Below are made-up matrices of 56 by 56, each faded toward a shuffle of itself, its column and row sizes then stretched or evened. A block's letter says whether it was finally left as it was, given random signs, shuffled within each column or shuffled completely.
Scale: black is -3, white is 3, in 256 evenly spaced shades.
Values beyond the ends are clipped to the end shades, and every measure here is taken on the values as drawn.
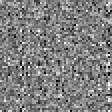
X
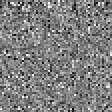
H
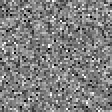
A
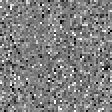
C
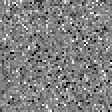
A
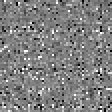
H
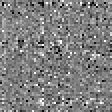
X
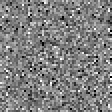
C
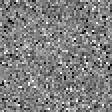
A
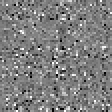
X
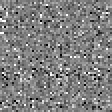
H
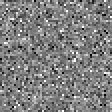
A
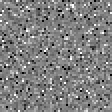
A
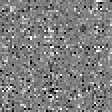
H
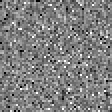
A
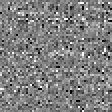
X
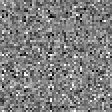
H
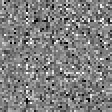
H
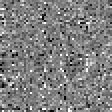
X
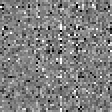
X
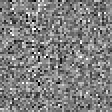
H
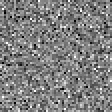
A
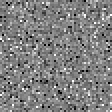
A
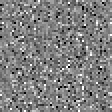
C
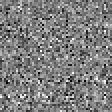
H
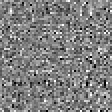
X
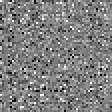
X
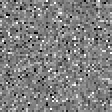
A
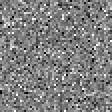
A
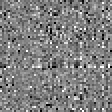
X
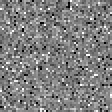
A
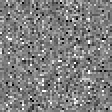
C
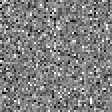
C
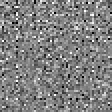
H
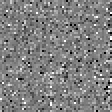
C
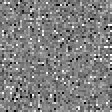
C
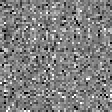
X
